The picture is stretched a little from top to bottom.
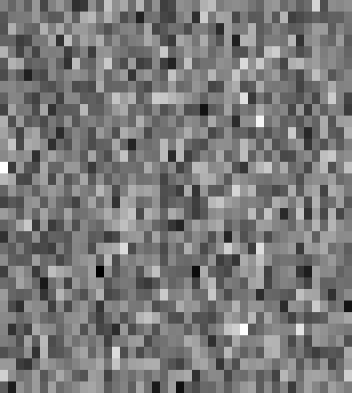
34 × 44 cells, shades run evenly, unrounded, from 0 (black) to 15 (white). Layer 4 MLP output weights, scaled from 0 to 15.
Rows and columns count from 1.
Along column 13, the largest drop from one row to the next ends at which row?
27
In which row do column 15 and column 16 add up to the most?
22
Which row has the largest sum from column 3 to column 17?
19
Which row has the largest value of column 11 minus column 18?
2
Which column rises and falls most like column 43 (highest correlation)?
18
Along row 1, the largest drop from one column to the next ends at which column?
41
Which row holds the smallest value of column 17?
13
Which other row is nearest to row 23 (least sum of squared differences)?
11
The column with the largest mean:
40
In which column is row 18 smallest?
15
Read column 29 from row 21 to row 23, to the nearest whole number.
2 12 5
